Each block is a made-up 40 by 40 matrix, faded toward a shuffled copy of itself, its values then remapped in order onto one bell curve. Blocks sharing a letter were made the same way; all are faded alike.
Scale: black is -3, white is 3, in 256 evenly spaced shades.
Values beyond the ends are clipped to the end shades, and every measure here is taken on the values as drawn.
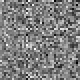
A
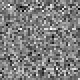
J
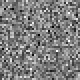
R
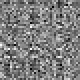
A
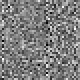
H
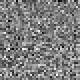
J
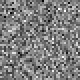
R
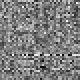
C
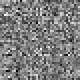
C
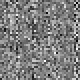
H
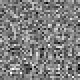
A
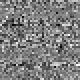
J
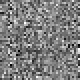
H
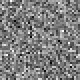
R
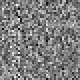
H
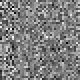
H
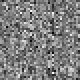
H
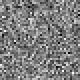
R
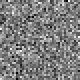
R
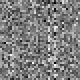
H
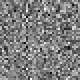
A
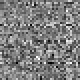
C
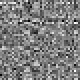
C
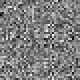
A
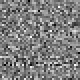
J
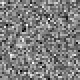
R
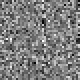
H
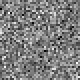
R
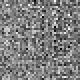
H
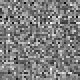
J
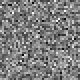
R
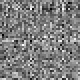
C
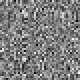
A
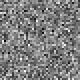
R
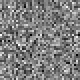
A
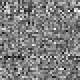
J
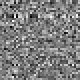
C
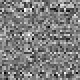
C
